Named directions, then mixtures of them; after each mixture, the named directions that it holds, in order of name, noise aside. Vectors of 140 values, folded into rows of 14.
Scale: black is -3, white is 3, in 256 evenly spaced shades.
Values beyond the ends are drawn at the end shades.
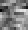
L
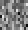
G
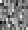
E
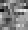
L.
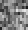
E, G, L.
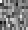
E.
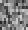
E, G, L.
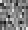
E.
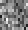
E, G, L.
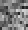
E, G, L.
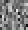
G.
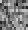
E, G, L.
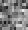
E, L.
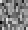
E, G.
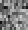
E, L.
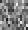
E, G.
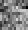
E, L.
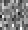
E, G.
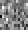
G, L.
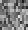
E, G, L.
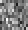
E, G, L.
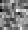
E, G, L.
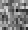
E, G, L.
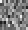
E.
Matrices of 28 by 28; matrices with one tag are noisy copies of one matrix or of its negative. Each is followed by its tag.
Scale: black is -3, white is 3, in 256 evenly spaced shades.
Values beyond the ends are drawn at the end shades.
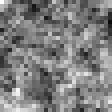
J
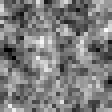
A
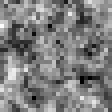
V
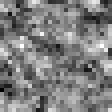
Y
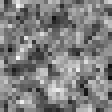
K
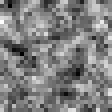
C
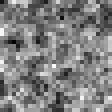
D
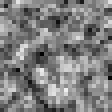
K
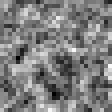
K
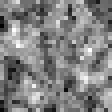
V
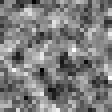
K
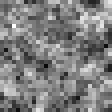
Y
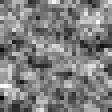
Y
